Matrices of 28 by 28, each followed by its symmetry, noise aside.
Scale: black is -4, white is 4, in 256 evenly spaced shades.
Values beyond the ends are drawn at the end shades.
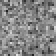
mirrored top to bottom.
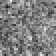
no symmetry.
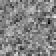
symmetric.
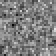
no symmetry.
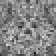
mirrored left to right.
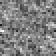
same after a half turn.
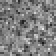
symmetric.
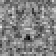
mirrored left to right.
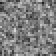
same after a half turn.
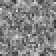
same after a half turn.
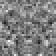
mirrored left to right.
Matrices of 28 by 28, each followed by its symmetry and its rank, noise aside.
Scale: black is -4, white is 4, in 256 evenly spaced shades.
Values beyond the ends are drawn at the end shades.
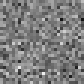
no symmetry, rank eight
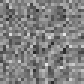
no symmetry, rank six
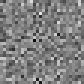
no symmetry, rank six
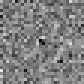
symmetric, rank eight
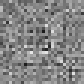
symmetric, rank six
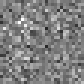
symmetric, rank seven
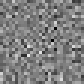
antisymmetric, rank eight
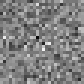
symmetric, rank seven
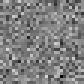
no symmetry, rank seven
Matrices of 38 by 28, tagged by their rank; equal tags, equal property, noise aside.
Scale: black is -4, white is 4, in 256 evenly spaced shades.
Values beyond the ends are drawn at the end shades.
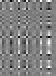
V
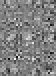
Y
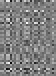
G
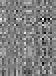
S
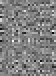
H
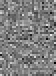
Y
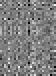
H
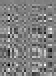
G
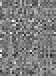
Y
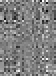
H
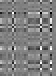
V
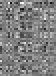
S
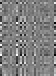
V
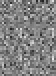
Y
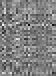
H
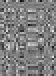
S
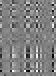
V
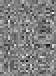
H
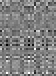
G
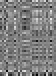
G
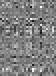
H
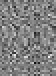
H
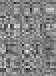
H
